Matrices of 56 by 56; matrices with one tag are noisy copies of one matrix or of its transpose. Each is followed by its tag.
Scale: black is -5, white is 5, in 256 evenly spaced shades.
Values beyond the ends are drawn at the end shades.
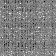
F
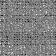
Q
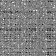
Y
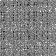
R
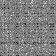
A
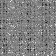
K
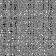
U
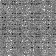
R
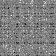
A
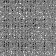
F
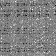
U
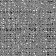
Y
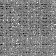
F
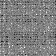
Q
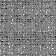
Q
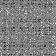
K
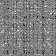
A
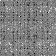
R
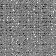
F
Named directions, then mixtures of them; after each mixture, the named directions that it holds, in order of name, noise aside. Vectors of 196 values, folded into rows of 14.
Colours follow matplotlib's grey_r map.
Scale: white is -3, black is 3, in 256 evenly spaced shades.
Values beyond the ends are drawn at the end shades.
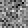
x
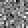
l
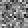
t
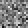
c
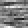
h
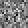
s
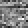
c, h, t.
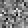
l, s.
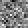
c, t, x.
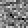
c, h, l.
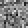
h, l, s.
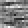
h.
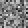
c, l.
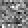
c, h, x.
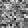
t.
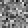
l, s, t.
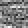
h, s, t.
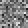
c, t.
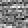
h, s, t.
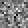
c, s.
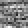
h, s.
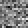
c, h.
